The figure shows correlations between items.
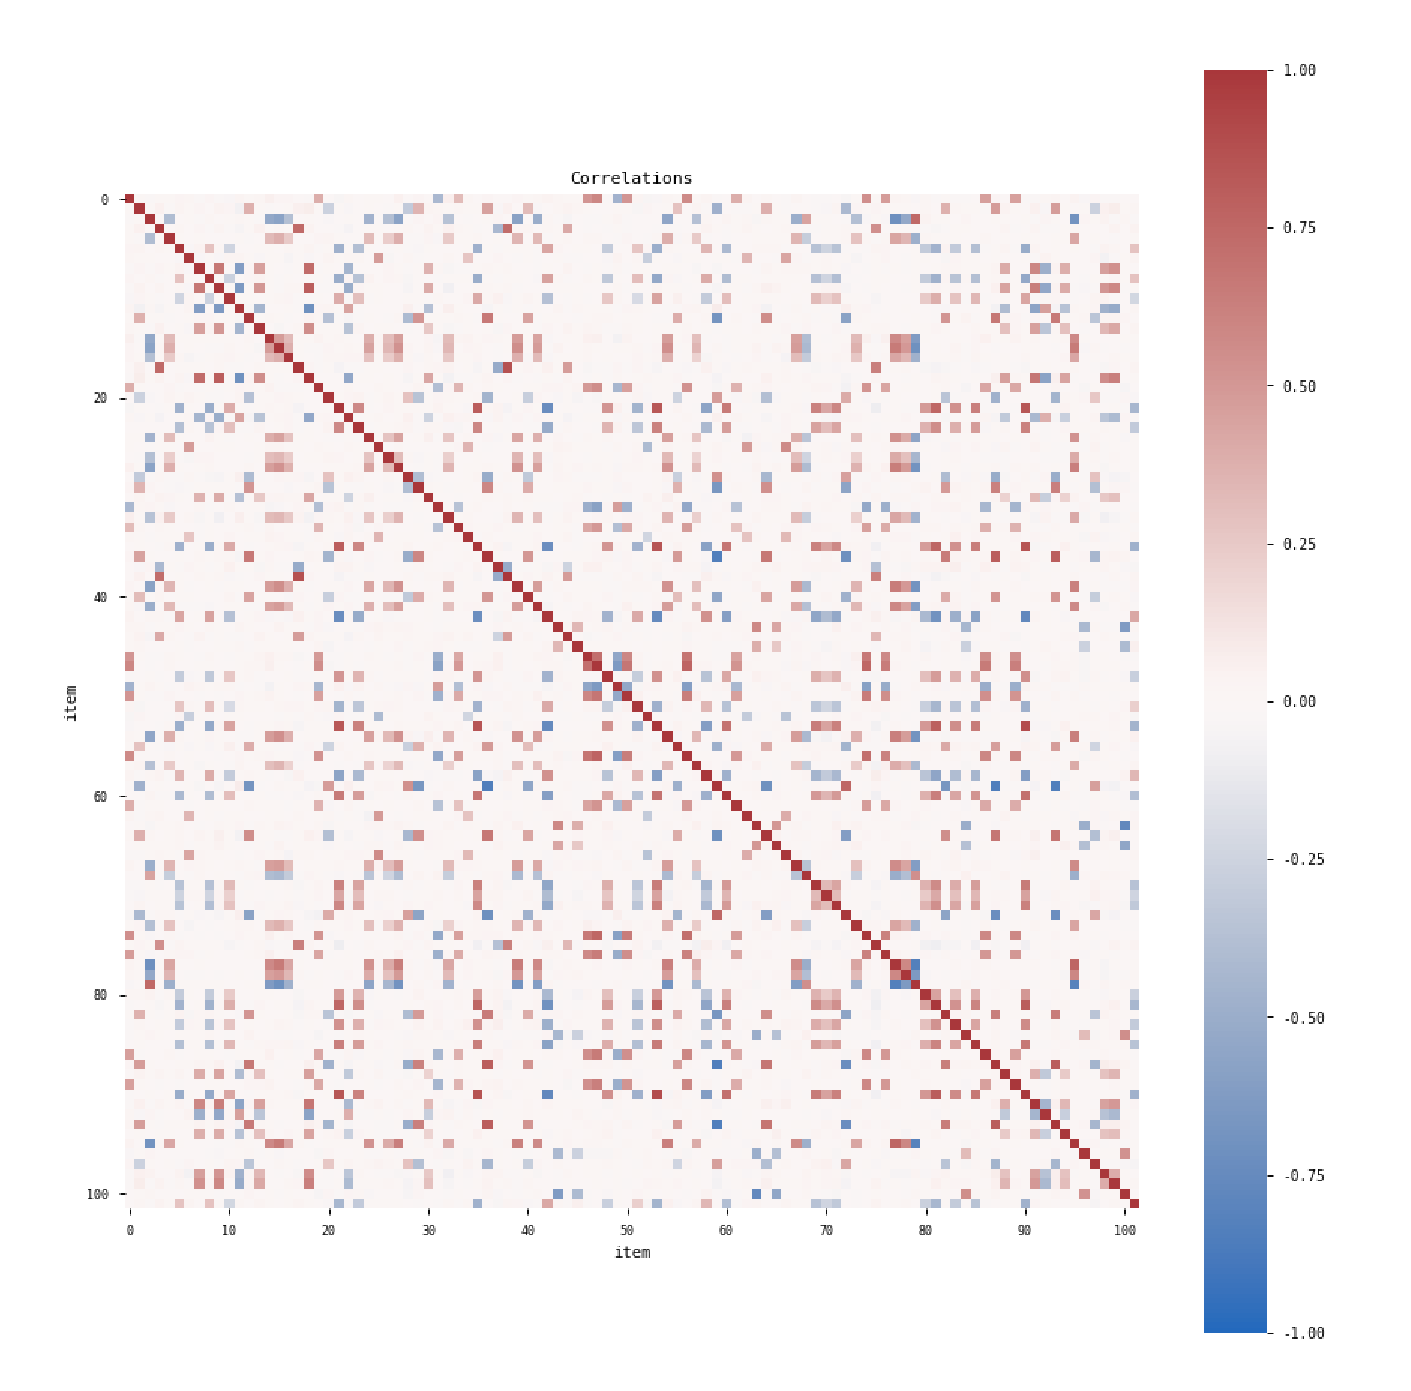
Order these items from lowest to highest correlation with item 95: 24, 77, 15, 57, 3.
3, 57, 24, 15, 77
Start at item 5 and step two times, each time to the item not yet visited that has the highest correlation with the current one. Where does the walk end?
58
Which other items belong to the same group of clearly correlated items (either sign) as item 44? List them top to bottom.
3, 17, 37, 38, 75
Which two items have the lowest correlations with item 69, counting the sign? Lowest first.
42, 58
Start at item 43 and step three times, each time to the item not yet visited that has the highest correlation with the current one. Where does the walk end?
45
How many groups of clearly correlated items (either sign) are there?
8
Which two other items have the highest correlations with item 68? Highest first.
79, 2
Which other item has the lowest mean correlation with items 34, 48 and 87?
59
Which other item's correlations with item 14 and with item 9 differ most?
18
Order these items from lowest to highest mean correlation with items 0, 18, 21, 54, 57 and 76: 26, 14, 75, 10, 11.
11, 75, 10, 26, 14
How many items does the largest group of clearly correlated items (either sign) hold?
21
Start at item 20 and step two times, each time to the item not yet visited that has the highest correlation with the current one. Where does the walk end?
72
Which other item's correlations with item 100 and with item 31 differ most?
63
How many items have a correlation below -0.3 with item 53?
6
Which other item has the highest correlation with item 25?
66
